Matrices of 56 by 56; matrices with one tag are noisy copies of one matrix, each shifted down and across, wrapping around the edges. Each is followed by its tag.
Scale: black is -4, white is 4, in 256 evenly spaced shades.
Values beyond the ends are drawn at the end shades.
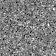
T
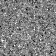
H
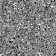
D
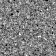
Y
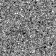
Y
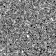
T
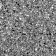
H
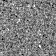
T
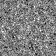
H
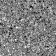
D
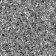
H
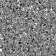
T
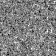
H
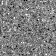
H
